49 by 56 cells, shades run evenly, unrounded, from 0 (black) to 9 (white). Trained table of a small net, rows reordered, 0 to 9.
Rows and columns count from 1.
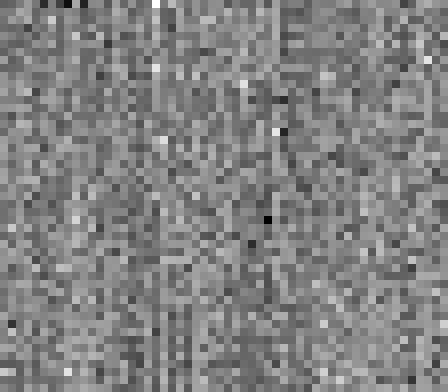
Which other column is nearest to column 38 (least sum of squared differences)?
39
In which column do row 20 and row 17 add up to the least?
36
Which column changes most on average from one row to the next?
55
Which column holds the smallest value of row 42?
20
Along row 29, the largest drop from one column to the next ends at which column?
13
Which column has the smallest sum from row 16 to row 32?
34
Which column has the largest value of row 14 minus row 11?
50
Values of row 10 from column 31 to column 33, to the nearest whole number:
6 5 6
